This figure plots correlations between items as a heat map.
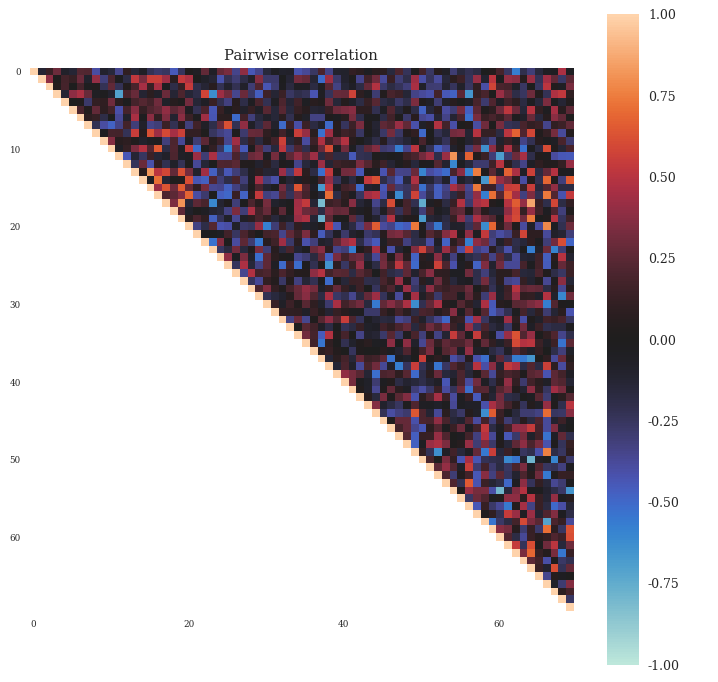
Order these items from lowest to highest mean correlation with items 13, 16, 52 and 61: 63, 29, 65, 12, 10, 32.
63, 65, 12, 29, 32, 10
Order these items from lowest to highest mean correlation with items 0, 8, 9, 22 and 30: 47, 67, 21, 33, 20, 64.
20, 33, 21, 47, 64, 67
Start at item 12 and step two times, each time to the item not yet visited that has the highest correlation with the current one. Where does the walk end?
69
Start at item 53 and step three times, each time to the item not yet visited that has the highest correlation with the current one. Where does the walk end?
54
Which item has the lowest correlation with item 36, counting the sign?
3
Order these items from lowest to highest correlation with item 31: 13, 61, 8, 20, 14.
14, 20, 61, 13, 8
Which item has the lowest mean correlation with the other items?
50
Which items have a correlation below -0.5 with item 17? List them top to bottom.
23, 37, 50
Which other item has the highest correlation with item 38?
16
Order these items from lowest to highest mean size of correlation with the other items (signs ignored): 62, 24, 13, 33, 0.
33, 0, 24, 62, 13
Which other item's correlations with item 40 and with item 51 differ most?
56
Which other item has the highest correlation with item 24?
68
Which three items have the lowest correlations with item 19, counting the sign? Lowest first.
37, 50, 23
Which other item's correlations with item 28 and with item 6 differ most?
26
